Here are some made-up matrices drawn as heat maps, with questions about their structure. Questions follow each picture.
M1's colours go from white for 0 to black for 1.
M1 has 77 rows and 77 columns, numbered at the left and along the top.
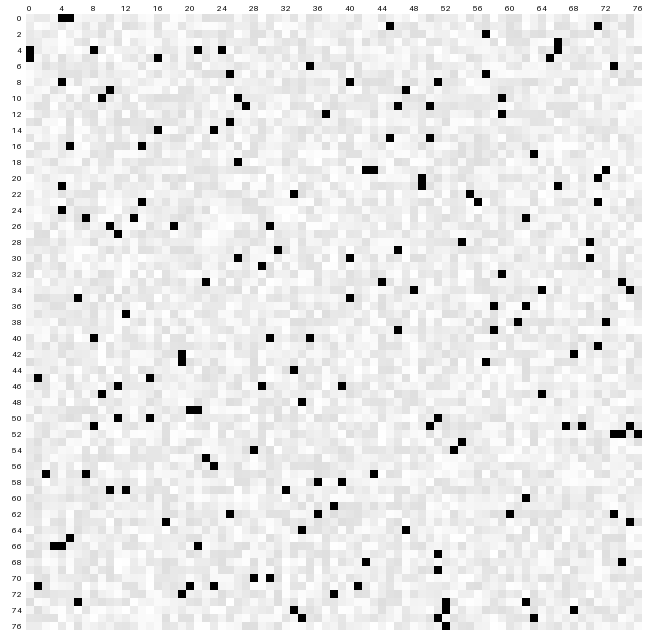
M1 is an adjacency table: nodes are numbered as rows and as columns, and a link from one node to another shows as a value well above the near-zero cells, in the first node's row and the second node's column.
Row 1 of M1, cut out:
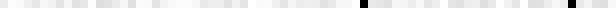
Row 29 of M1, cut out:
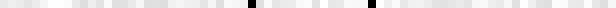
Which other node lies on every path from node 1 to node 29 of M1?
node 46
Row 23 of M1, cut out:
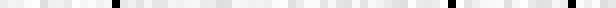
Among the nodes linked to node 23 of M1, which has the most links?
node 71
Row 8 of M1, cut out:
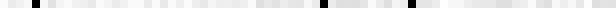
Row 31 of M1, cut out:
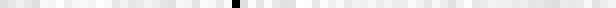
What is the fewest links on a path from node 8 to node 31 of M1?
6
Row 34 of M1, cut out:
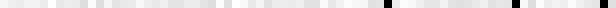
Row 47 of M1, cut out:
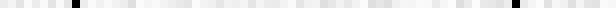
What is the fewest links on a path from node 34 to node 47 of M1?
2
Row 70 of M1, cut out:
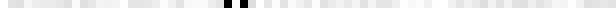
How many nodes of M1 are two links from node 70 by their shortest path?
3
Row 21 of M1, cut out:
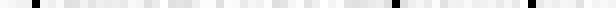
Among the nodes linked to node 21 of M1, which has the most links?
node 4
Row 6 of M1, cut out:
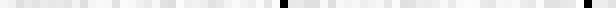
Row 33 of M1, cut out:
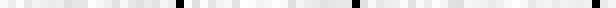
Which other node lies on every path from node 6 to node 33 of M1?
node 74
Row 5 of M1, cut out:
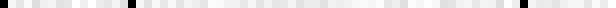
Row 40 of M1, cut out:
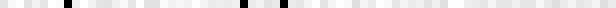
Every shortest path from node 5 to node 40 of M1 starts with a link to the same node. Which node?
node 0
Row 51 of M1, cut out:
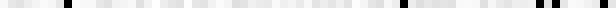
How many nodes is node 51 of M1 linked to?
5
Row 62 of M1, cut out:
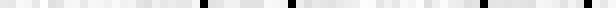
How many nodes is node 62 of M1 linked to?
4
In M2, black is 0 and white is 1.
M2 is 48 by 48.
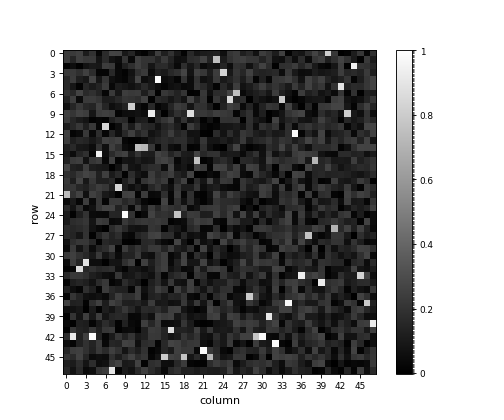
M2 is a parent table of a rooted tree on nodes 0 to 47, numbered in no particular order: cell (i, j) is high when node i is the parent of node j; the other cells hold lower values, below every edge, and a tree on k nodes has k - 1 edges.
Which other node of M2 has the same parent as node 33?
25
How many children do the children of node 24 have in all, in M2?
3
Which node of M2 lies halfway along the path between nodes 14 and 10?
41
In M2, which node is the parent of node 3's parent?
39
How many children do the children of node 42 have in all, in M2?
2
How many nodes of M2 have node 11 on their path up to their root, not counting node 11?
8
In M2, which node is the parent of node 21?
44
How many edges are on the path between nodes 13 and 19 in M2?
2
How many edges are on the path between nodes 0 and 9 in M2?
6
